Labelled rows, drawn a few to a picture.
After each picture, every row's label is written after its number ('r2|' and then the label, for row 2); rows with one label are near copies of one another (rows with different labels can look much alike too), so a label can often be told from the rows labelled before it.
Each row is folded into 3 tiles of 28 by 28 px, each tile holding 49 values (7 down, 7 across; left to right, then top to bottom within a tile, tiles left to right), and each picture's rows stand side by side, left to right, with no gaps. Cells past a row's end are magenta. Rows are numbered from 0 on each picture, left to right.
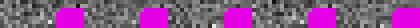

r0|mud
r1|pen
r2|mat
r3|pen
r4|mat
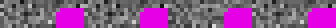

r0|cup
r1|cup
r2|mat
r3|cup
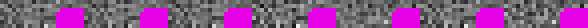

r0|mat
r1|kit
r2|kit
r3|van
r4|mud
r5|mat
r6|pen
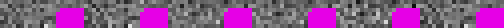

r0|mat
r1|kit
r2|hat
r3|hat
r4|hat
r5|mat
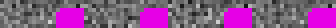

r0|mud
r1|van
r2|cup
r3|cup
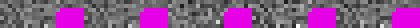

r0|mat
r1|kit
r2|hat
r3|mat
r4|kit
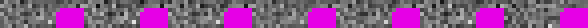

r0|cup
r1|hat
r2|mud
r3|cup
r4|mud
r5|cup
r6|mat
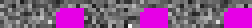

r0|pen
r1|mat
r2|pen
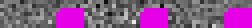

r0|pen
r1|hat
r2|mat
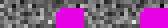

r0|cup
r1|mud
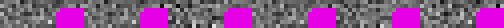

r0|pen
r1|cup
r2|van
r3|cup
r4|kit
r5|hat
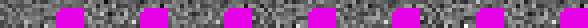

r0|kit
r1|hat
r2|hat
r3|kit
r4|pen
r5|mat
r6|hat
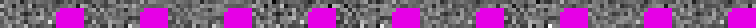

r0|cup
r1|van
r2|mat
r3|cup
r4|kit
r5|hat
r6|mat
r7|mud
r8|hat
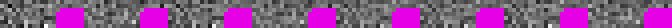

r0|van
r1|hat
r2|kit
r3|mud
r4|van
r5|mat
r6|mat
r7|pen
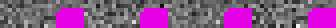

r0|van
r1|mud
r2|hat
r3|mat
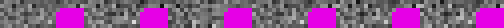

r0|cup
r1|mud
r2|kit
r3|pen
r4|cup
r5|cup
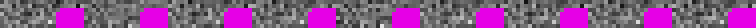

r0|mud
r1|van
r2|cup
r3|pen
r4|mat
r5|pen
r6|cup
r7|pen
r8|pen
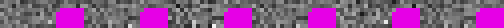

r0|mud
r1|van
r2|kit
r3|van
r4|hat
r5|kit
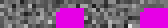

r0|cup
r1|van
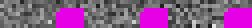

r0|hat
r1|mud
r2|kit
